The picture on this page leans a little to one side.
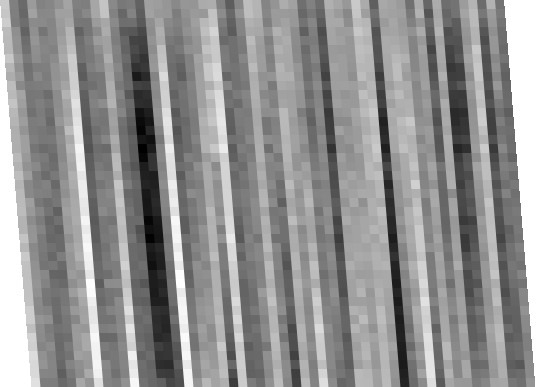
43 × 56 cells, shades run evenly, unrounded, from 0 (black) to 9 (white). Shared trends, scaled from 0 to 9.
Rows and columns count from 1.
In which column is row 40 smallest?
42
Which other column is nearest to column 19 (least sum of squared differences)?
9
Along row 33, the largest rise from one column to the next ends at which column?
18
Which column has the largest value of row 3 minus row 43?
23
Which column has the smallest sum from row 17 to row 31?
15
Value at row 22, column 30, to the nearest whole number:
4
